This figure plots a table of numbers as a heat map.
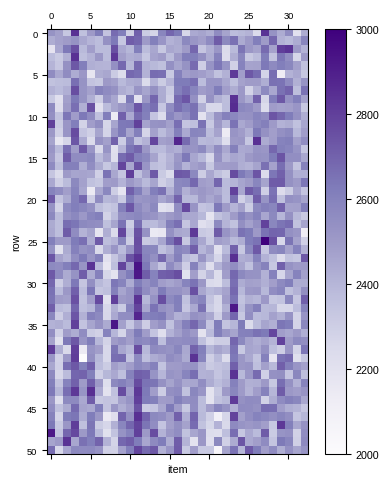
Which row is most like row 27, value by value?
33
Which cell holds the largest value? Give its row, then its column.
25, 27
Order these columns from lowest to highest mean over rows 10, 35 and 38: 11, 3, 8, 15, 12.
12, 15, 8, 11, 3
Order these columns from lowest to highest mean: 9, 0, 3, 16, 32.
32, 9, 0, 16, 3
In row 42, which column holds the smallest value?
7
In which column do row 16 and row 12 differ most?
22
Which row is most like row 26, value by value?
41
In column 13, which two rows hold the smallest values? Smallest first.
24, 0
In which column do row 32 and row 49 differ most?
8
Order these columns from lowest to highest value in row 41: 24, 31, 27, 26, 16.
27, 24, 16, 31, 26
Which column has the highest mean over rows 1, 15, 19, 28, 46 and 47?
11
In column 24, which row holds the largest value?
49
